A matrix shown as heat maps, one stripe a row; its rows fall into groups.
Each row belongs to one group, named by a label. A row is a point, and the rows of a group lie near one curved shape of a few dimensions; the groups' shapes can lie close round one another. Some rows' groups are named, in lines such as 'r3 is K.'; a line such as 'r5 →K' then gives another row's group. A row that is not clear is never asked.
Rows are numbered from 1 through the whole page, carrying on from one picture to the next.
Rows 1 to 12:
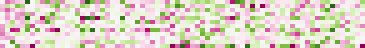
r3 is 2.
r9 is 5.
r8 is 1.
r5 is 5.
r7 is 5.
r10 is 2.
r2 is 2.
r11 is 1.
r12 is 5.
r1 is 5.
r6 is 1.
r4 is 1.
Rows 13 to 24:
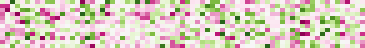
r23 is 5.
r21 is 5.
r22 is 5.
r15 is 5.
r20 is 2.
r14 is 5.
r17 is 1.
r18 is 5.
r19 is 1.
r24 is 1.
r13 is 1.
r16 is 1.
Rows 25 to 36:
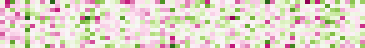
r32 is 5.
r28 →1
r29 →5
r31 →5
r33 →1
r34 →1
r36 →1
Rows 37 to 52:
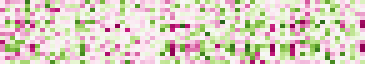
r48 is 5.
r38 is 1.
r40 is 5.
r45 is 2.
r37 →5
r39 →1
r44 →1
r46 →1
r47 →5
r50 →1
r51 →2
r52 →2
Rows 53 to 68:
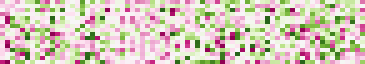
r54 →2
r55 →1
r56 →5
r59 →5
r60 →5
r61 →1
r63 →2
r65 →2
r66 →5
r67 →5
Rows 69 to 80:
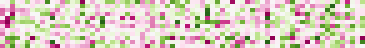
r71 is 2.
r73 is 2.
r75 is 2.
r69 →1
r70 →2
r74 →5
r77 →1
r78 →5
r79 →2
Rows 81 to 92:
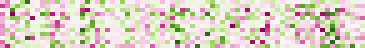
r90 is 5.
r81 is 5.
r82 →5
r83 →1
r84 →2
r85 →5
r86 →1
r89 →2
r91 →2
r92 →2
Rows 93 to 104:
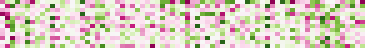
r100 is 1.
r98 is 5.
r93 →5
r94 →2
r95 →1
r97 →2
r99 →2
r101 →5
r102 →2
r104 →2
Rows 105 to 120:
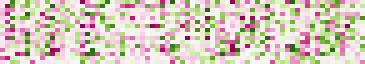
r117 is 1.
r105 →1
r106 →2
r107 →2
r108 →5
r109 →2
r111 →1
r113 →5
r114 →2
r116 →1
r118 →5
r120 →5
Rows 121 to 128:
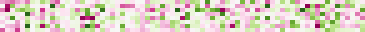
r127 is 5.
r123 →5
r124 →5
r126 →1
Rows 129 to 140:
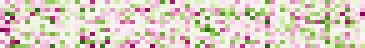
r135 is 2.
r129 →1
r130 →1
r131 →1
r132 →5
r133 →2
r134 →2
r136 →5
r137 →1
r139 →1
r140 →2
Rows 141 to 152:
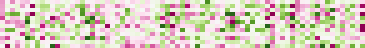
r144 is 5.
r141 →2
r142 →5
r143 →2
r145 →1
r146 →5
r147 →1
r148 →5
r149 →1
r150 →5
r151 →1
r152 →2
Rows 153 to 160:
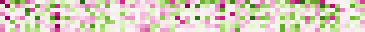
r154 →2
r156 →1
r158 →1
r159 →1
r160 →1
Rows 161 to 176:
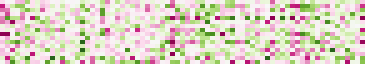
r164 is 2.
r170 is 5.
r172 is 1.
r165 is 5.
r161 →1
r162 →5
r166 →2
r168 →1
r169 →5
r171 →5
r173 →2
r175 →2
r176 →1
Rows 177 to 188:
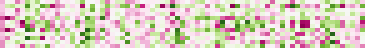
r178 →1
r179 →1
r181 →5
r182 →5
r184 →5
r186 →5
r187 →2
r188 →5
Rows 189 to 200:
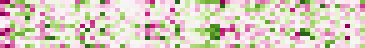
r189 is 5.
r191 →5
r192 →5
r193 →5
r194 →1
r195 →1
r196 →5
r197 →5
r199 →2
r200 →5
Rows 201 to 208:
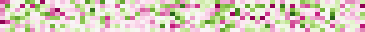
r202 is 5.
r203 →1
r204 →1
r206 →5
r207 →1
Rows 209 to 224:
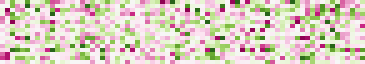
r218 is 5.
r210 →5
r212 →2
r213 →5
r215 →1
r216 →2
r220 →2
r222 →5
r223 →5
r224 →1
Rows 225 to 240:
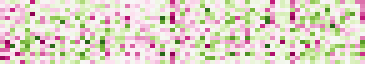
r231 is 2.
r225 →5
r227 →2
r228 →5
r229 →1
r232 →1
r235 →5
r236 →2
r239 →5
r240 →1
